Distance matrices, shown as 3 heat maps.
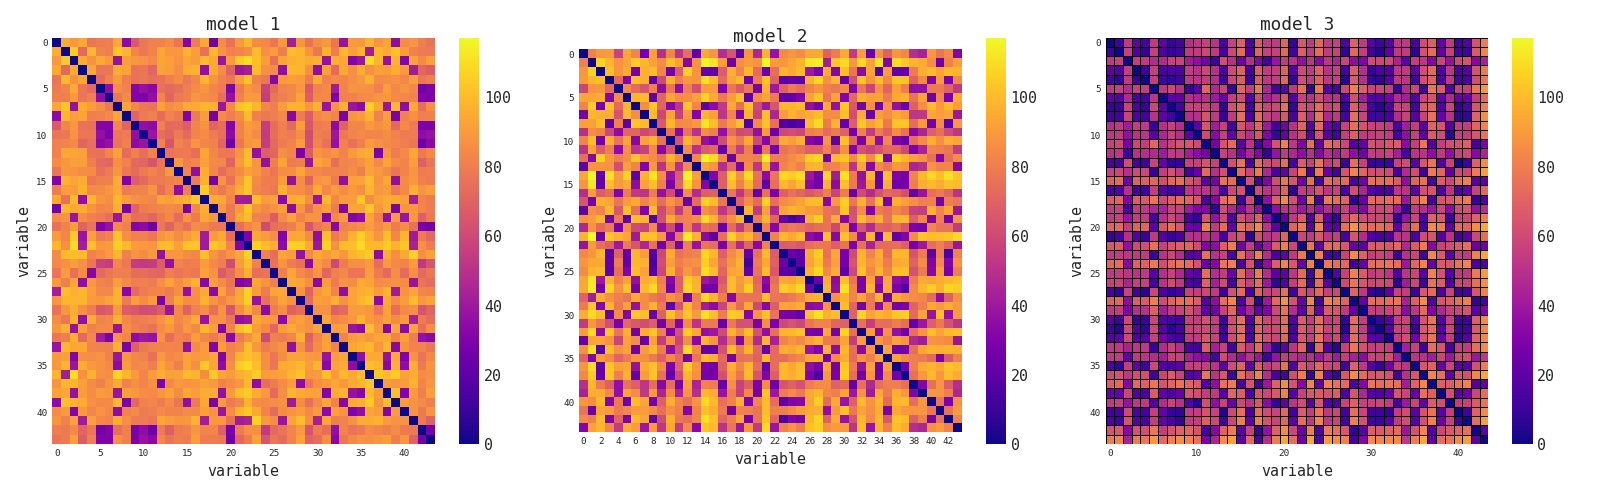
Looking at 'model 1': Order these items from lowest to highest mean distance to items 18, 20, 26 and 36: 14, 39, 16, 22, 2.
39, 22, 14, 16, 2
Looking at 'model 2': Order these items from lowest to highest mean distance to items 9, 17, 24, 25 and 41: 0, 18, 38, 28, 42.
42, 28, 38, 0, 18
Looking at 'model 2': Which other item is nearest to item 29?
10
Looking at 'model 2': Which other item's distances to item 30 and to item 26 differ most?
27
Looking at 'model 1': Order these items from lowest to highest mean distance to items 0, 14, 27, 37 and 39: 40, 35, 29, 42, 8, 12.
8, 12, 29, 42, 40, 35
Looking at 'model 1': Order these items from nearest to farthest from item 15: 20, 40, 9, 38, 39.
39, 9, 20, 40, 38
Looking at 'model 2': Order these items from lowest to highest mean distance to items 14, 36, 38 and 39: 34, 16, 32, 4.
16, 34, 32, 4
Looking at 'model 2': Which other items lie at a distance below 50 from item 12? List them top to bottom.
1, 17, 28, 35, 41
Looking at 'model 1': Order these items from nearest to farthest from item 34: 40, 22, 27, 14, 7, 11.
40, 7, 11, 14, 27, 22
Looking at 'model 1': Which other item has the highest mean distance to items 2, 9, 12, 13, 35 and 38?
22
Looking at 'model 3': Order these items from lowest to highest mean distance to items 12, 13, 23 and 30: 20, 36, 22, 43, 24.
36, 20, 22, 24, 43
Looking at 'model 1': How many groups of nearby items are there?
9
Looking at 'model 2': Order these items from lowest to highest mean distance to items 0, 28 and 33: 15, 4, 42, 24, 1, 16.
16, 4, 1, 42, 24, 15
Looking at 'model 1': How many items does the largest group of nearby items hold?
9
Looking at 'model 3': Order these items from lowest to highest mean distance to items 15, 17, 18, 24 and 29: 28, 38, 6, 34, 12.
28, 12, 34, 6, 38
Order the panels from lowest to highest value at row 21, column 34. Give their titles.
model 2, model 3, model 1
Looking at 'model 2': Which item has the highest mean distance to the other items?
1
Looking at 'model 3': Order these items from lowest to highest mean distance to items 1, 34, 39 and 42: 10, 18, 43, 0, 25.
18, 10, 0, 25, 43
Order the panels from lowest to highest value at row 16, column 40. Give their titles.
model 3, model 2, model 1
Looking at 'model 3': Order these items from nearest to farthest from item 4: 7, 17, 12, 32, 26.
7, 32, 12, 26, 17
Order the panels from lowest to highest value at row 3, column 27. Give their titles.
model 3, model 1, model 2
